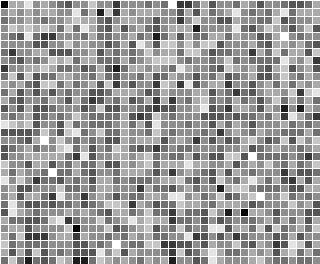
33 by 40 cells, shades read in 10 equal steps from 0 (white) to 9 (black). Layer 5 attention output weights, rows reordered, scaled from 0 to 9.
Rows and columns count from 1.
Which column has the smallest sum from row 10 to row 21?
16
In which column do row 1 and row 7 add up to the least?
22
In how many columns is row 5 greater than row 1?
17
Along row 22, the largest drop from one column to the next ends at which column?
7
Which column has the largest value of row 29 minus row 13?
10
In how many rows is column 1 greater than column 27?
11
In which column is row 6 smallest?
18
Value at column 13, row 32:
1
